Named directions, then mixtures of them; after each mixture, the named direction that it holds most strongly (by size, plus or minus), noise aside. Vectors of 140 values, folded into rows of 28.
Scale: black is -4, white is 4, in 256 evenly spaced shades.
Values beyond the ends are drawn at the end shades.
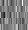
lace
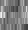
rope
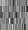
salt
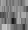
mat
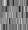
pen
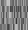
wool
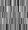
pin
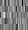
lace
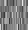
lace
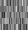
lace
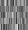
lace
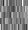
lace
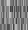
wool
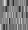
pen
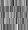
wool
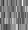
lace
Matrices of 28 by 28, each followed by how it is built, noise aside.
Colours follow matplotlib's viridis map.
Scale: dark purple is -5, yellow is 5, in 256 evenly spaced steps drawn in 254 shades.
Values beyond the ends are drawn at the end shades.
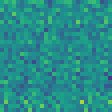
repeating columns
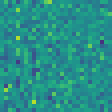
uneven columns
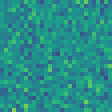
noise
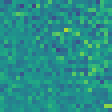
upper triangular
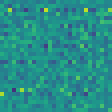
uneven rows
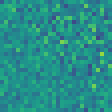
upper triangular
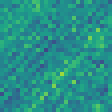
Hankel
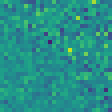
upper triangular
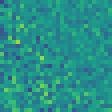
lower triangular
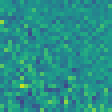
lower triangular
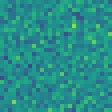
noise
